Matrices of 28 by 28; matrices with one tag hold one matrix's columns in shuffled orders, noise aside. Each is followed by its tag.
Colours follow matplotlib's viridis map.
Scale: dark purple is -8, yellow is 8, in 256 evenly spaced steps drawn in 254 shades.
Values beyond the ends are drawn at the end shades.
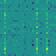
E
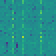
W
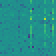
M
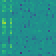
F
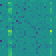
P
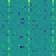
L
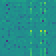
P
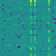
L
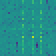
W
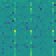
P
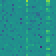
L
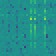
M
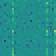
P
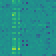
E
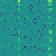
L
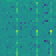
P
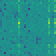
F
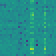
E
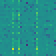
E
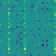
E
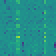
W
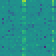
L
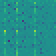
P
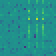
M
